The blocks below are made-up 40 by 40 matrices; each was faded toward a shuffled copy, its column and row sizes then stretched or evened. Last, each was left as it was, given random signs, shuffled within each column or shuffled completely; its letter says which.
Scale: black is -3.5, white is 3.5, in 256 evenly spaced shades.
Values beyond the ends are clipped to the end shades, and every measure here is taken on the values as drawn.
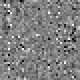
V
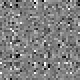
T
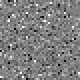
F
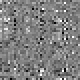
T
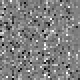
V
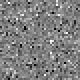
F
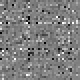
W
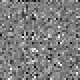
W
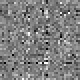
T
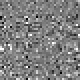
T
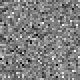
F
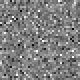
F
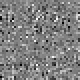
W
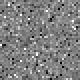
F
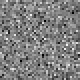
F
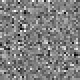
W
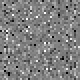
V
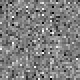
V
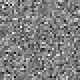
F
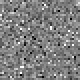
F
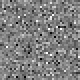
F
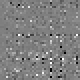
W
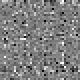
T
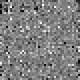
W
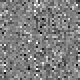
V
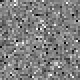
F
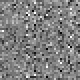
V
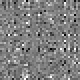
T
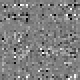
W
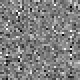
V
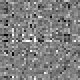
T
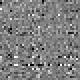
W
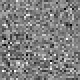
T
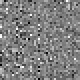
V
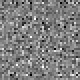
W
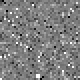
F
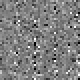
V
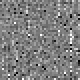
V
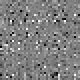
T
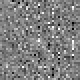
V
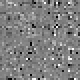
T
